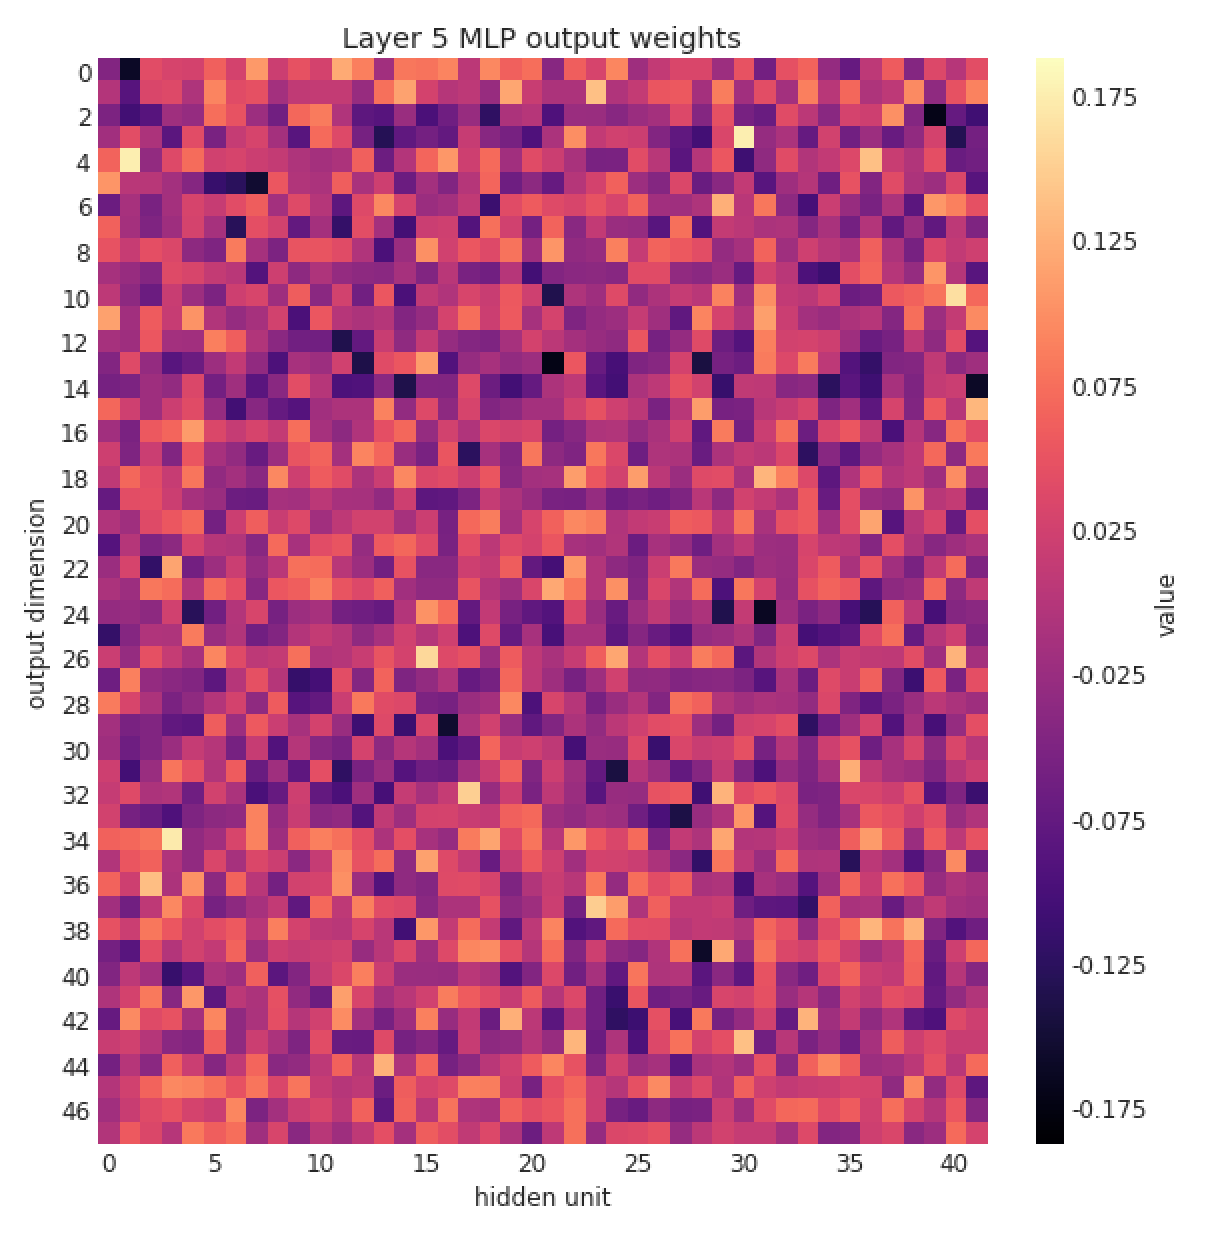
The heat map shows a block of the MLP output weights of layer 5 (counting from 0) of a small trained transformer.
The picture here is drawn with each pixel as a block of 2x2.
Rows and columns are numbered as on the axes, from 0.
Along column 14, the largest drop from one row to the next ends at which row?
14
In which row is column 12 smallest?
13
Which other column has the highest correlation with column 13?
41
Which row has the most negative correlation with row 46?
29
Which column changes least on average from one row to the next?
32
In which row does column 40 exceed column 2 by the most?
10
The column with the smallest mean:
28
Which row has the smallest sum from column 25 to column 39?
24
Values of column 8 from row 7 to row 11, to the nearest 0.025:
0.025 -0.05 0.025 -0.025 0.025
